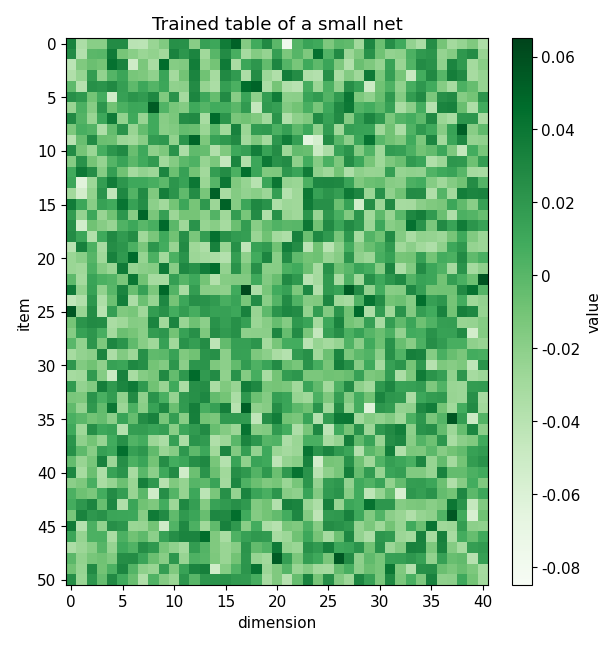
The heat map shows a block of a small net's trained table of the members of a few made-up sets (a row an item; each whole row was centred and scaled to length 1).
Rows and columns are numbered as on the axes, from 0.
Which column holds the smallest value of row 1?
1
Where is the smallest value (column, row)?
21, 0
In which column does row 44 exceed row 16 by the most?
37
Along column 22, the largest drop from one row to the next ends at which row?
4
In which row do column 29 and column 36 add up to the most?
24
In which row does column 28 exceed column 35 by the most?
14
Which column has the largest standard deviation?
15
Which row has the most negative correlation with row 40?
7
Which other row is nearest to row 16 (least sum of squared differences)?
41
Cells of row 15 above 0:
21
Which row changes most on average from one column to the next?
34
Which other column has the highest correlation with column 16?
22
